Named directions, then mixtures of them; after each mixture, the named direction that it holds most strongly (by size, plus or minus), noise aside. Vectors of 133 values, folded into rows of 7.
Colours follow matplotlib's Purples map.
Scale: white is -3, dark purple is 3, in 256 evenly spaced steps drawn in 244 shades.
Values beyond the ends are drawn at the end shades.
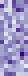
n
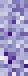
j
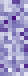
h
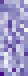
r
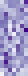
r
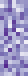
n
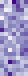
n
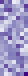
h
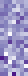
j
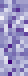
j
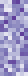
h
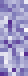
r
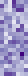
n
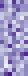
n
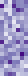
n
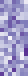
r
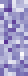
n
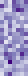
n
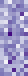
j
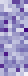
h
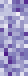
j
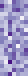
j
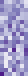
r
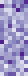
n
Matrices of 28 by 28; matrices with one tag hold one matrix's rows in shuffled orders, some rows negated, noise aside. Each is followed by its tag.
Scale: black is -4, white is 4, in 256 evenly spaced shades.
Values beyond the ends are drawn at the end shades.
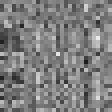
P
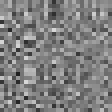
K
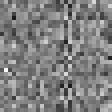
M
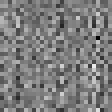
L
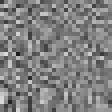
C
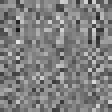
L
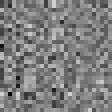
K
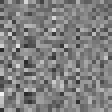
K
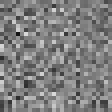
K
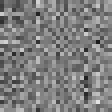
P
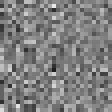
K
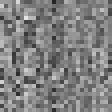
K
